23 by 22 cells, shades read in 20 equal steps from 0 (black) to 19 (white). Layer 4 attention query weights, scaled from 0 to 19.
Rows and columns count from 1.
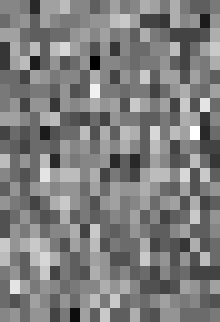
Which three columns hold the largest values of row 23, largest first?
11, 14, 9
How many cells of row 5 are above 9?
9
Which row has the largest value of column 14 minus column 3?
8
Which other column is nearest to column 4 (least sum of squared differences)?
10
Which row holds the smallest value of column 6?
12
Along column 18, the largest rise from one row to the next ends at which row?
4
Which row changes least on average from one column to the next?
3
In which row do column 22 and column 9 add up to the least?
20
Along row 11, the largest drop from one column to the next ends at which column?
18
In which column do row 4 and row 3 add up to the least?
19
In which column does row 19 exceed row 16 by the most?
5
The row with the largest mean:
13
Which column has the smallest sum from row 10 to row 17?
21
